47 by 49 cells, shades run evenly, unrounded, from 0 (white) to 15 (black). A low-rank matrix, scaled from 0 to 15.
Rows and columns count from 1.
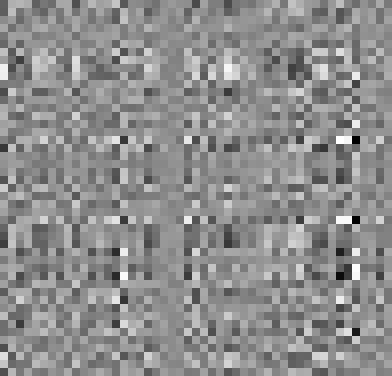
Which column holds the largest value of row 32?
43
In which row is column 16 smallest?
35
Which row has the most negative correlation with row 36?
25
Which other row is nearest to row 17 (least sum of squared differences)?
27
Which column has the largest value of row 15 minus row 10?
45
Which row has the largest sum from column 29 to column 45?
19
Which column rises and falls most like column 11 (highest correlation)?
42
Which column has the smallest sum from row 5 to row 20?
10
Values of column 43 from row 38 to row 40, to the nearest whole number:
1 11 7
